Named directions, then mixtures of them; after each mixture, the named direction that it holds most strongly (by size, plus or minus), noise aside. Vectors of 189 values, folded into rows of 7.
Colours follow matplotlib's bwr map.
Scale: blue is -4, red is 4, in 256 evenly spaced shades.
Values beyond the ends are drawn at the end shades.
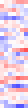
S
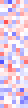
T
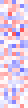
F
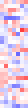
S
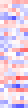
S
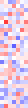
T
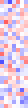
T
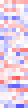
S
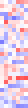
S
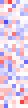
T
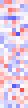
F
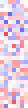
F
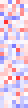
T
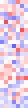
F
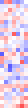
T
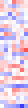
S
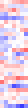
S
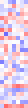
S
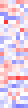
S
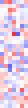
F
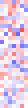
F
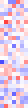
T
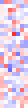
F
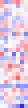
S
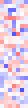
F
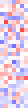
F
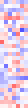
F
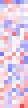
T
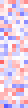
T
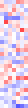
S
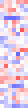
S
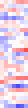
S
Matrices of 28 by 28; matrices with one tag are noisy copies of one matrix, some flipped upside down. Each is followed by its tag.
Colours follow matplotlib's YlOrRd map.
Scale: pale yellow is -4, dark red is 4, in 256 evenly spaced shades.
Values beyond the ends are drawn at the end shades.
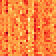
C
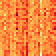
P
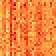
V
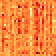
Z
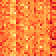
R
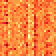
C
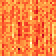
Z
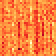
Z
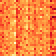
R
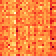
R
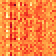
V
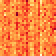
P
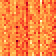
P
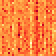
Z
